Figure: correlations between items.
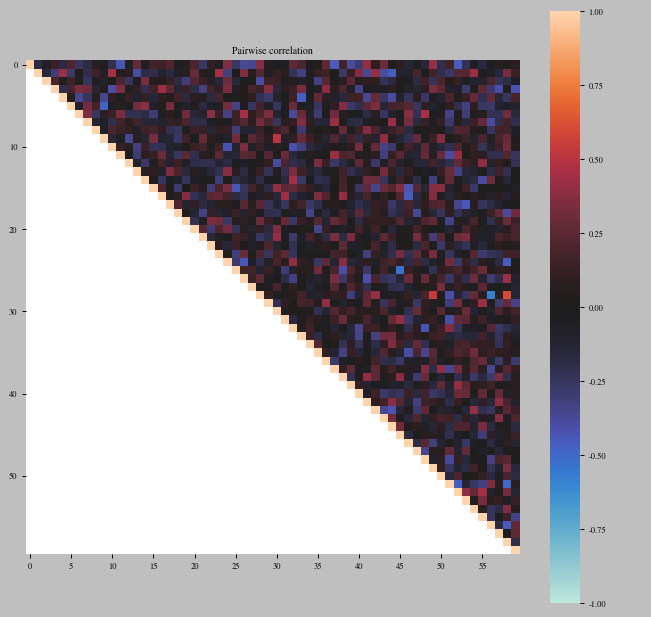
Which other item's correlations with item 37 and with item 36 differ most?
0
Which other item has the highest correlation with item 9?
30
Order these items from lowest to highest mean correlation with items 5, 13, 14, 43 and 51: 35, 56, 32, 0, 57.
35, 56, 57, 0, 32
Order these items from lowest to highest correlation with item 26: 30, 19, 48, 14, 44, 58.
44, 14, 30, 19, 48, 58
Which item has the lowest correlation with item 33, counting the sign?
4
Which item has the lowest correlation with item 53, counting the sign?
17
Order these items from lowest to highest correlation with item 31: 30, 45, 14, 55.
14, 30, 55, 45
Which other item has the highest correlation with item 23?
1
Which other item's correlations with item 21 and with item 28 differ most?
49
